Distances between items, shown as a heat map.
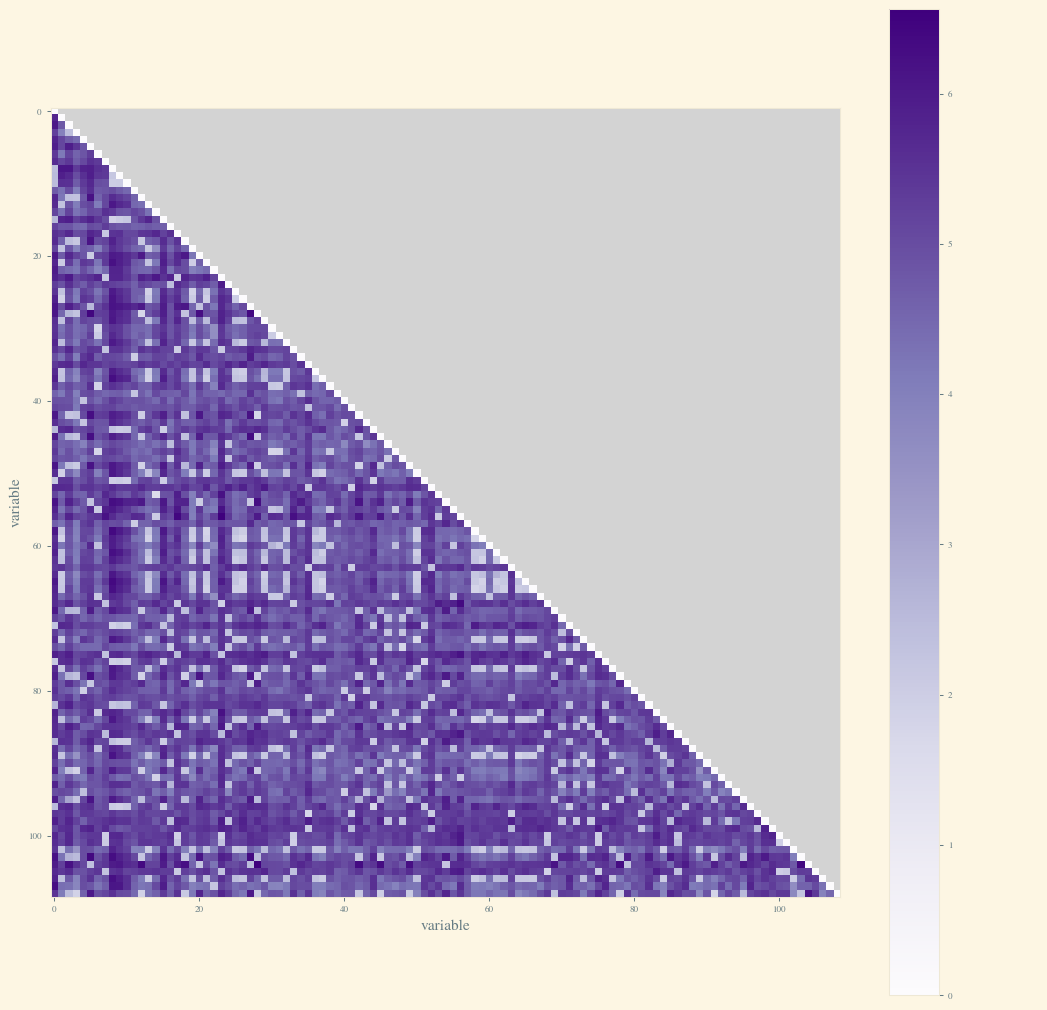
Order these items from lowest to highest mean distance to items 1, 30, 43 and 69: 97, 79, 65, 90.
65, 90, 79, 97
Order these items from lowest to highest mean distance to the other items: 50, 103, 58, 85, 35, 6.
50, 58, 6, 103, 85, 35
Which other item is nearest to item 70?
74
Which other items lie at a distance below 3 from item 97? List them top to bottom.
35, 41, 52, 63, 81, 99
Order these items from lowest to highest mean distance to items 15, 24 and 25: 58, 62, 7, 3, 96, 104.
96, 62, 58, 3, 7, 104
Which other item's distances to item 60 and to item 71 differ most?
8
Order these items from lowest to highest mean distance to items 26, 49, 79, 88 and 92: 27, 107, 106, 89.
89, 106, 107, 27
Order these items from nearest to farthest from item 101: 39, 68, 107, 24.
68, 39, 107, 24
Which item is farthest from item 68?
56
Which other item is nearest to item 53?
14
